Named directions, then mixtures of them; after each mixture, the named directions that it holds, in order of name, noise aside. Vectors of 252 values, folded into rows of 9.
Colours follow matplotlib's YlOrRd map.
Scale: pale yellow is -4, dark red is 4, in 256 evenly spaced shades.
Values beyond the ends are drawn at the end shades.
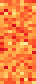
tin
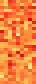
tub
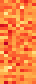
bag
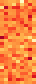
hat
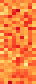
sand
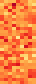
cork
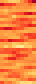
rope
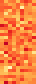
bag.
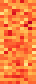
bag, sand, tin.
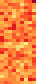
rope, tin, tub.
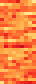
rope.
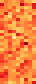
sand, tin, tub.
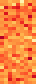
hat.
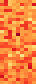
tub.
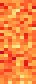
rope, sand.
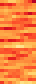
rope.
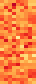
cork.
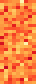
hat, tin.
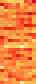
hat, rope.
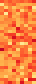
hat, sand, tin.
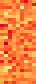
bag.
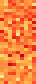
tub.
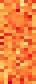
hat, sand, tin.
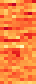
cork, rope.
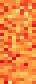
bag, sand.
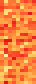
bag, rope, tub.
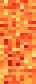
bag, cork, tub.
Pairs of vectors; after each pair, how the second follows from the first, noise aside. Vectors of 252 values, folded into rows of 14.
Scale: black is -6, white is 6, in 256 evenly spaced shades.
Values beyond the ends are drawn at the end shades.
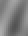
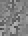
sign-scrambled.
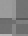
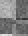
scaled up.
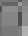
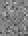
shuffled.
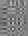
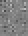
wrapped around, negated, partly zeroed.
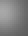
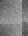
wrapped around, negated.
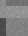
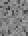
shuffled.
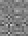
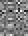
reversed, scaled up.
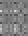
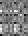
scaled up.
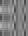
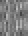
wrapped around, negated.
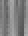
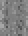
wrapped around, negated, partly zeroed.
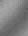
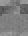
wrapped around, negated, partly zeroed.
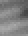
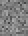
shuffled.
